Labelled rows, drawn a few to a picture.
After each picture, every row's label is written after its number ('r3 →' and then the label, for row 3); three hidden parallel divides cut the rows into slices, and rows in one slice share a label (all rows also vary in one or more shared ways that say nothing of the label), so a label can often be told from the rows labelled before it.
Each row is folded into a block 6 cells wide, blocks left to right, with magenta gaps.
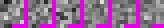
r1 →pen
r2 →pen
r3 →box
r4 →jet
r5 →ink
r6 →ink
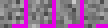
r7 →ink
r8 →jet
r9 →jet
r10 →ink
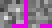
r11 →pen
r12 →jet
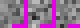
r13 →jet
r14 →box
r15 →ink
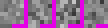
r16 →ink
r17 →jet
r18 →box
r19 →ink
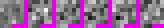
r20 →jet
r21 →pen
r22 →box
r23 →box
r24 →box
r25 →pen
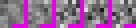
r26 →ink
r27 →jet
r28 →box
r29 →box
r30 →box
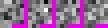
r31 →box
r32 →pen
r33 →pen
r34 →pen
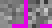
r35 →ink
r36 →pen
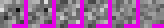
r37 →box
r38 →box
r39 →pen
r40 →pen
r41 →ink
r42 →jet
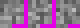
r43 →ink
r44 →ink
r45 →ink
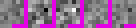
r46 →jet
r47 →box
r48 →pen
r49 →ink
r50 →jet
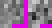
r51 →jet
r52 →box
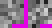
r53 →jet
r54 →pen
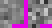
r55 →jet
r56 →pen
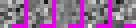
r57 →box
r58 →pen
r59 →jet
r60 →box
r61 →pen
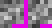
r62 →pen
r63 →pen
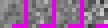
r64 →jet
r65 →jet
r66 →ink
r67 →pen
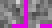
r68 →jet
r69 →jet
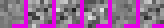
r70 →ink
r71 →box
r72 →box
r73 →pen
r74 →jet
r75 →box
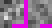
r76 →pen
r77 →jet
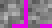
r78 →ink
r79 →ink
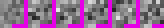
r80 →jet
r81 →box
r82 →box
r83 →box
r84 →pen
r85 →box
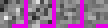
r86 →pen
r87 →box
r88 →jet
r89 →ink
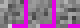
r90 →jet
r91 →jet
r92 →jet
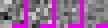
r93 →box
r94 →pen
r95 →ink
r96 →jet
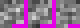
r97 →pen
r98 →pen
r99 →ink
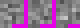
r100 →ink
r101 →ink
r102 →ink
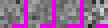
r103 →ink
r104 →jet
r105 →ink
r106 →pen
